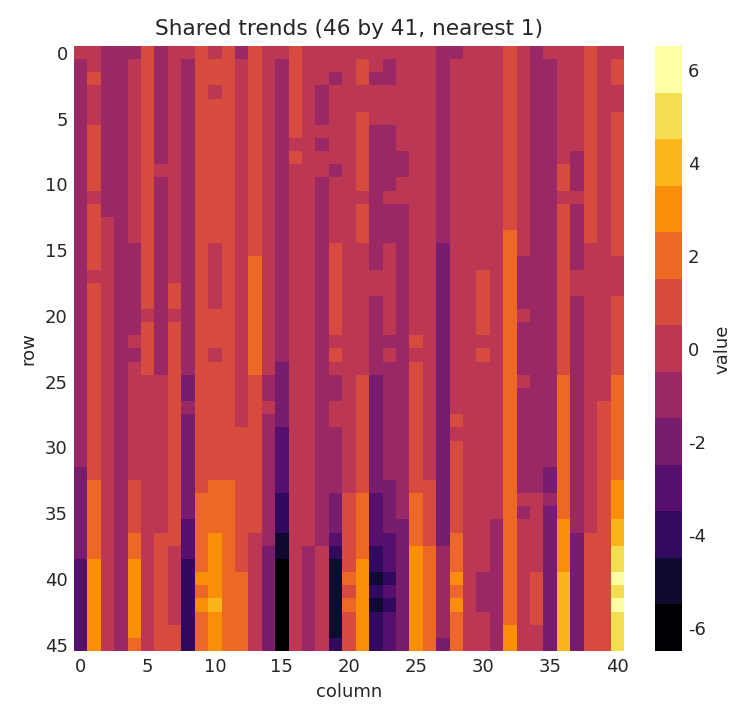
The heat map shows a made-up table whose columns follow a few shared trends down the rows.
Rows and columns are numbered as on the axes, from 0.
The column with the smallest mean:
15
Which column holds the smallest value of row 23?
27
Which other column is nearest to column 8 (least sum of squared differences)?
22
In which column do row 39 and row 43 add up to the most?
40
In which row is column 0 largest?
0
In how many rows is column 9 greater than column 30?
40
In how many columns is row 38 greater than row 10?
19
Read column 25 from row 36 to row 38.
2 2 3
